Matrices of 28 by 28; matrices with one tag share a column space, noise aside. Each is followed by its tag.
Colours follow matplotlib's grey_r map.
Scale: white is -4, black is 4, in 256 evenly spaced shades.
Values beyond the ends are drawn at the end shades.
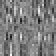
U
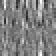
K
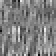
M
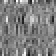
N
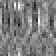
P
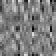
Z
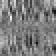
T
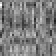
P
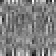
N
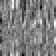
K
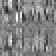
T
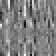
K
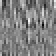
K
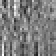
U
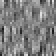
M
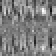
T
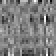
N
